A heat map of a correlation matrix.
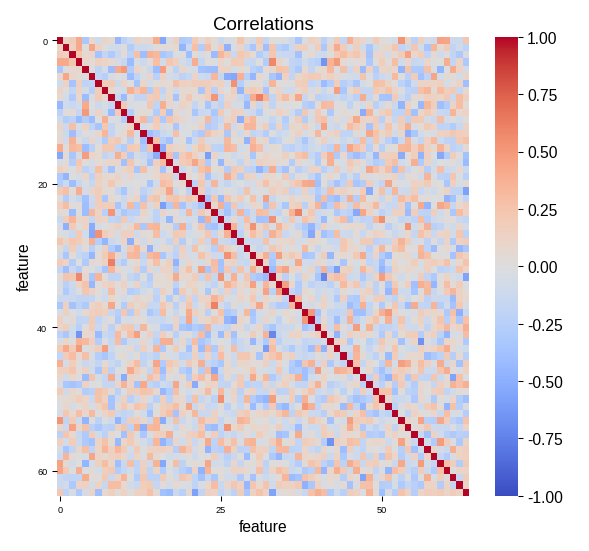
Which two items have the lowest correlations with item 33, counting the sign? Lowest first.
41, 63
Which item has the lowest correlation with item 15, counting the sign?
16
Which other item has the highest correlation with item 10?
4
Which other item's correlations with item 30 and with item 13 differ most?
26
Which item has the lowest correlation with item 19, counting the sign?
1
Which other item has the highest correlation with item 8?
31
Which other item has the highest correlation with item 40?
46
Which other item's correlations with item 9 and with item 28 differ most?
53
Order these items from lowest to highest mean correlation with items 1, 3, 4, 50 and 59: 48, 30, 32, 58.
32, 30, 48, 58
